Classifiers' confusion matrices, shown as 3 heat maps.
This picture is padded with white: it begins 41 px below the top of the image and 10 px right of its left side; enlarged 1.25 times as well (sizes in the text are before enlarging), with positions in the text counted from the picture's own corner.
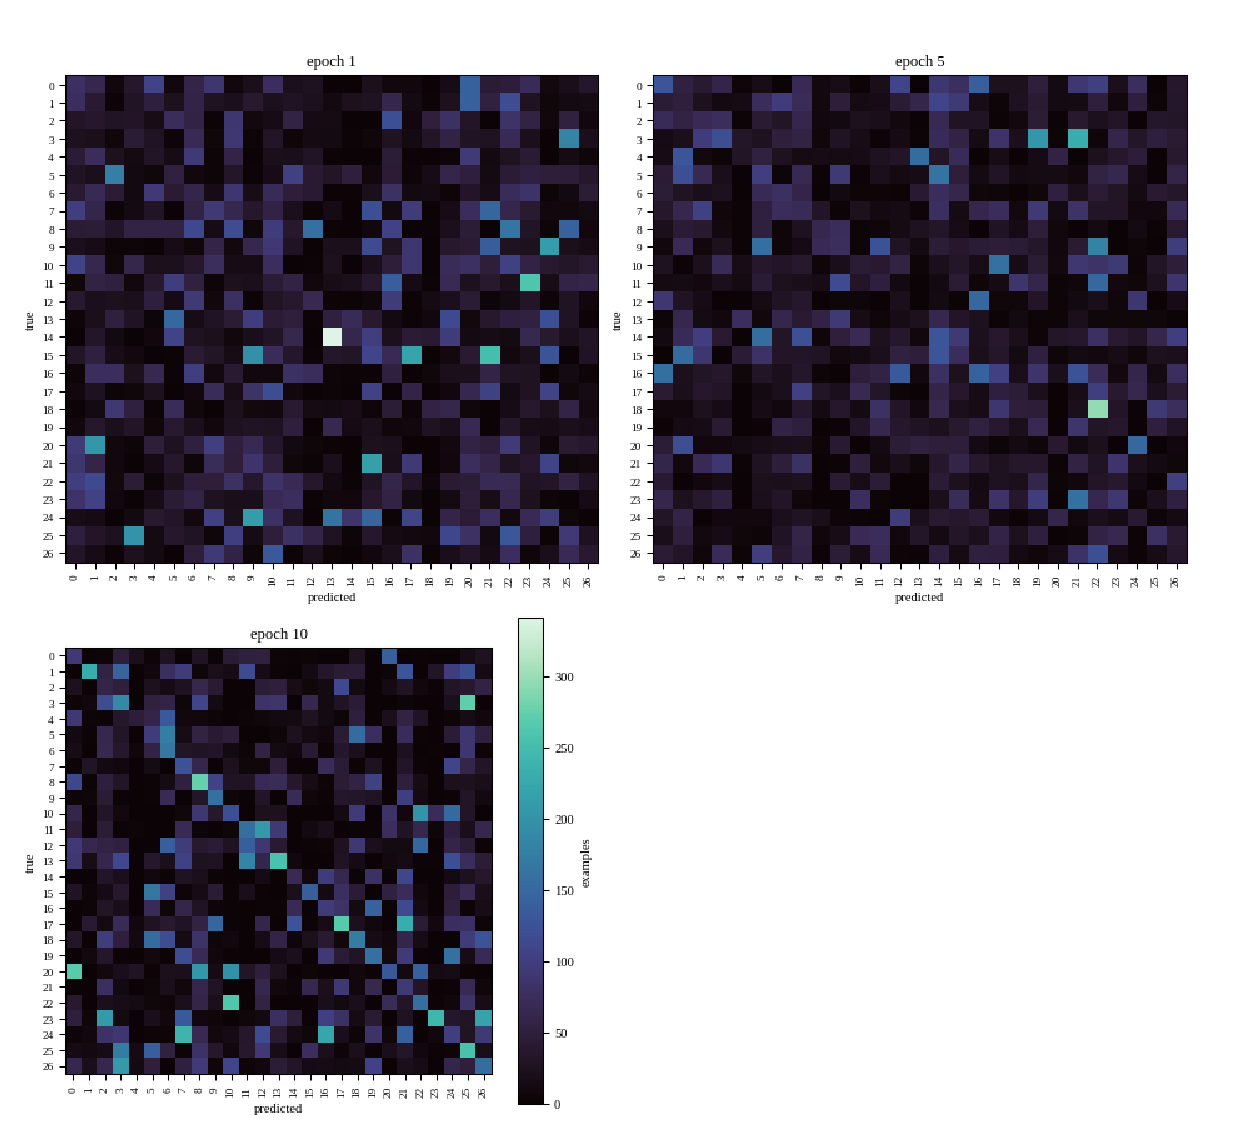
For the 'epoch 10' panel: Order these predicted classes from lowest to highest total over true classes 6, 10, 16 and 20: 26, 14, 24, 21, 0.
26, 14, 21, 24, 0
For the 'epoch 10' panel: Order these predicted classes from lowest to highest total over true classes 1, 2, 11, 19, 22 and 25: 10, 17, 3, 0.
0, 17, 10, 3
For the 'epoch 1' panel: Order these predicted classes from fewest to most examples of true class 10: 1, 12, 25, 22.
12, 25, 1, 22
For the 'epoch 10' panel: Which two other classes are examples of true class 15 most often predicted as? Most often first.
5, 6
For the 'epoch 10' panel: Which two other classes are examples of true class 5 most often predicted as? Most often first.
6, 18
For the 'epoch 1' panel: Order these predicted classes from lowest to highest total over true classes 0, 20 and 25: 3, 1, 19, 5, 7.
5, 19, 7, 3, 1
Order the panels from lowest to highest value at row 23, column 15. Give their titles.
epoch 10, epoch 1, epoch 5
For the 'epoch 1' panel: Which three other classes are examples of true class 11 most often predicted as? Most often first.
23, 16, 5
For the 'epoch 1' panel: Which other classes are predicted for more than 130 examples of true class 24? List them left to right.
9, 13, 15
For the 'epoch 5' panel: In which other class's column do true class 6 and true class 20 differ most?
24
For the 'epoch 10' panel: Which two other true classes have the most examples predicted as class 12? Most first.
11, 24
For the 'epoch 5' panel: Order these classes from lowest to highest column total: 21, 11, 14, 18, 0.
18, 11, 0, 21, 14
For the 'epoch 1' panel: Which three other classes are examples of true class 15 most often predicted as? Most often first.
21, 17, 9
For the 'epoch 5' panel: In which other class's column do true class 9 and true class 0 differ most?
5
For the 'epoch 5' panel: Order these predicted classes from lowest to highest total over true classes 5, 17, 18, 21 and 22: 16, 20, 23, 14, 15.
20, 16, 15, 23, 14
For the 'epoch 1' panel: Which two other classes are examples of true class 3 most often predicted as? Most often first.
25, 8
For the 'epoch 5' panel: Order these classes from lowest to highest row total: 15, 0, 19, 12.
12, 19, 15, 0
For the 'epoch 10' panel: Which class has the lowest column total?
4
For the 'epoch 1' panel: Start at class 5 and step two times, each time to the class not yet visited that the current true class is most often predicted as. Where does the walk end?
16
